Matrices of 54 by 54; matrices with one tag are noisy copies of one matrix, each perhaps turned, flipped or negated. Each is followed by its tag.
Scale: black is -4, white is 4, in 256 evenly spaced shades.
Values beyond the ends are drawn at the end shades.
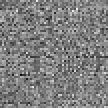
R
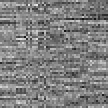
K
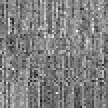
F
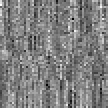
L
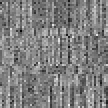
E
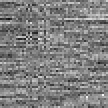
K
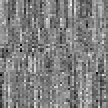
L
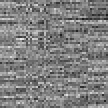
K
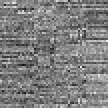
F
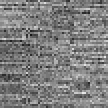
F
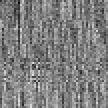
K
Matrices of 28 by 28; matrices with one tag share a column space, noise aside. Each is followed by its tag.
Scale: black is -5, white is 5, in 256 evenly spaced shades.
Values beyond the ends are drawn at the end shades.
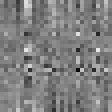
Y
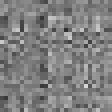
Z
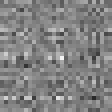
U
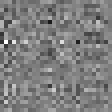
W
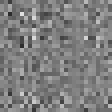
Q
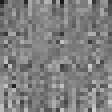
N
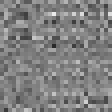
Q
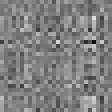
Z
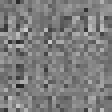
Z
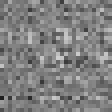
U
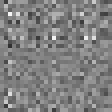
Q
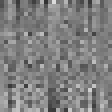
N
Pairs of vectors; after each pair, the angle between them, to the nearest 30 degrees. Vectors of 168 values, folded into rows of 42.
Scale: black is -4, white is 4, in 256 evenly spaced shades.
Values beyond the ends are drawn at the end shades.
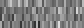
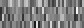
30 degrees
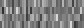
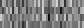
60 degrees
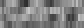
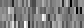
90 degrees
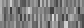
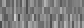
90 degrees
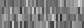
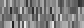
150 degrees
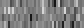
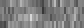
150 degrees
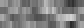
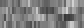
150 degrees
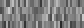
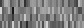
90 degrees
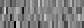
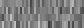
120 degrees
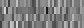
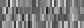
30 degrees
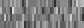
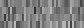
120 degrees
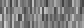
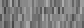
150 degrees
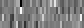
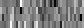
150 degrees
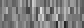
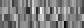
30 degrees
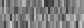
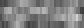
90 degrees
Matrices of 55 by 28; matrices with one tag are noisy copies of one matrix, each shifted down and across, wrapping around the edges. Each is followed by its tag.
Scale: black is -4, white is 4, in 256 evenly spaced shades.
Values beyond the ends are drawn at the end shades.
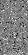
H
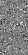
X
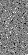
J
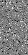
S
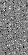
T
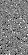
S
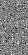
T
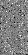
S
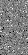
H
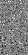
H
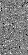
T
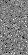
S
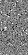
X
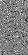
S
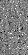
H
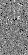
X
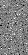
J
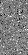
H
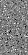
H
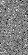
J
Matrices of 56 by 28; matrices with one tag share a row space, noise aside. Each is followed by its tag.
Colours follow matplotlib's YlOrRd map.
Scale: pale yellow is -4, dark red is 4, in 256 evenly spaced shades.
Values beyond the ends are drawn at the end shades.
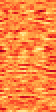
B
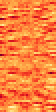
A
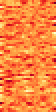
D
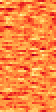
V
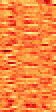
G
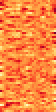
D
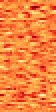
V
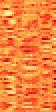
G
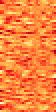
D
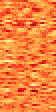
V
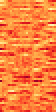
A
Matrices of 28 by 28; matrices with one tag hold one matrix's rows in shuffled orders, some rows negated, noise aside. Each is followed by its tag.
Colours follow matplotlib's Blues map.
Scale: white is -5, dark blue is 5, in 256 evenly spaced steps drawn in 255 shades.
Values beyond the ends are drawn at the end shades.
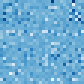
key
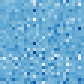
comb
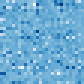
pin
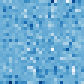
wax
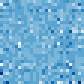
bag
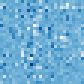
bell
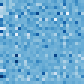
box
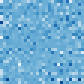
bag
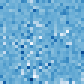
bell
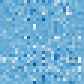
comb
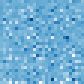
wax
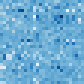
pin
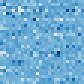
pin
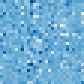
bell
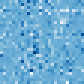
bell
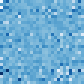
bag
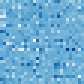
pin
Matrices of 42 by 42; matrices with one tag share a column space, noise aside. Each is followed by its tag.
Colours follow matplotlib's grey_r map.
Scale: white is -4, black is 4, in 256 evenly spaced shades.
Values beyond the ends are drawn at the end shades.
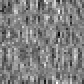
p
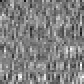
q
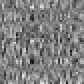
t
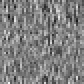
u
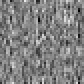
u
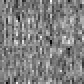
u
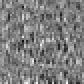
t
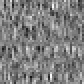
q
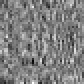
t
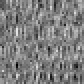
q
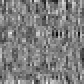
p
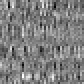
q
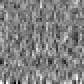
t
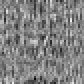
u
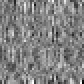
p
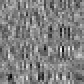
q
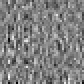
t
